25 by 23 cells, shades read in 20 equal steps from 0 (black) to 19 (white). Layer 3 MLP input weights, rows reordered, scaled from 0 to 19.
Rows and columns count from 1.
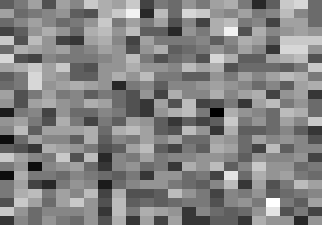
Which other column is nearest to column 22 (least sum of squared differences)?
21
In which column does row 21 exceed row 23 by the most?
22
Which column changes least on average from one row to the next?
8
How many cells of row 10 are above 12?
3
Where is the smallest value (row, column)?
13, 16
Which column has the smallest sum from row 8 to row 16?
1
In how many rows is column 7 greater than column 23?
12
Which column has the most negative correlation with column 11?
14
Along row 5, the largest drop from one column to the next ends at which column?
2
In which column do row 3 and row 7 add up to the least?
15
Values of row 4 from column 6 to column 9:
8 13 14 11
